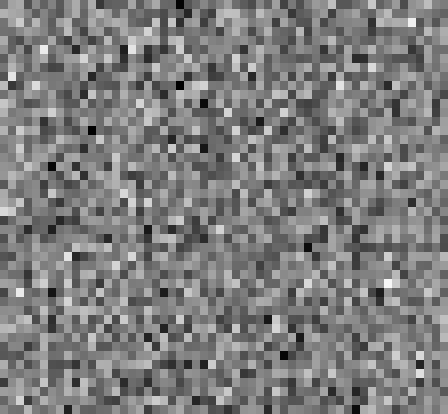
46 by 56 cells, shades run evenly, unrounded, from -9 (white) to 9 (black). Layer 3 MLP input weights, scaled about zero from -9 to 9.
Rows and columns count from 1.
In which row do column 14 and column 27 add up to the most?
45
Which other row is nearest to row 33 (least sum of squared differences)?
4
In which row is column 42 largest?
44
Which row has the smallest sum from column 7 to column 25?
35
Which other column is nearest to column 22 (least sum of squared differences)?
31
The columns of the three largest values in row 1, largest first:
23, 13, 36
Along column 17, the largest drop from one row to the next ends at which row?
21
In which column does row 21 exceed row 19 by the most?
51
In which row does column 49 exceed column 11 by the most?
7
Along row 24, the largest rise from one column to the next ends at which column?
18
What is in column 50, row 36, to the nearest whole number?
1
